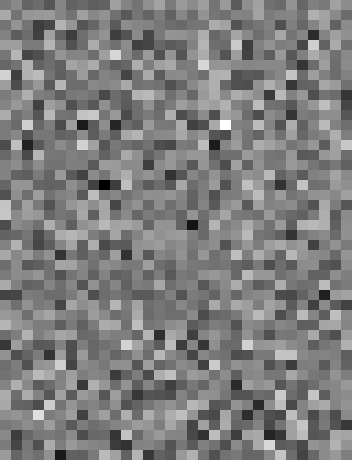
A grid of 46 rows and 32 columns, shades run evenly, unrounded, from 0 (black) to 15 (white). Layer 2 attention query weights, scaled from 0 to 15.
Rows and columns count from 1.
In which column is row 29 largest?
30
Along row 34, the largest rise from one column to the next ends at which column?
16
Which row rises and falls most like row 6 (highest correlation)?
27
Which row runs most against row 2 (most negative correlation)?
35
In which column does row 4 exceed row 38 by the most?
22
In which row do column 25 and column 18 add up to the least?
44
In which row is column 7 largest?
24
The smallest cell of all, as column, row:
10, 19
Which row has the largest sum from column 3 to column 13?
23
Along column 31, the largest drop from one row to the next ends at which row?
34
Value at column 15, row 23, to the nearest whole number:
9
